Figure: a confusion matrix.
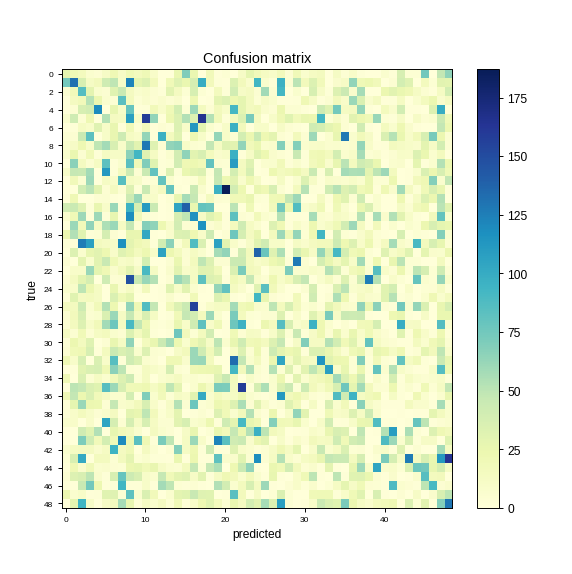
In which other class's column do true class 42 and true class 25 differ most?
24
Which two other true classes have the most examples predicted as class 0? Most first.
1, 15
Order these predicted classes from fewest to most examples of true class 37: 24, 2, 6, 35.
35, 24, 6, 2
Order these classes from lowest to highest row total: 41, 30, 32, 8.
30, 8, 32, 41
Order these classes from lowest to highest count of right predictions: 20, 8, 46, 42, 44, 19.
42, 8, 20, 44, 46, 19
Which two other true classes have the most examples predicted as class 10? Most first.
5, 8
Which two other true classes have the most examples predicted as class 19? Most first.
41, 13
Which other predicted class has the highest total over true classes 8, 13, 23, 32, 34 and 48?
27
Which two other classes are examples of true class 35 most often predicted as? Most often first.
22, 5
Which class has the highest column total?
8
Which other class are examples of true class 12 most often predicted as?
7
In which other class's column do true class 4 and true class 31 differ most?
21
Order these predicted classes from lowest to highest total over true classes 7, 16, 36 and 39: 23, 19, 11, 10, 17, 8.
11, 23, 19, 17, 10, 8
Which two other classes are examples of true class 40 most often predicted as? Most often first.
41, 24
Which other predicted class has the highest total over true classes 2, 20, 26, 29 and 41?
16
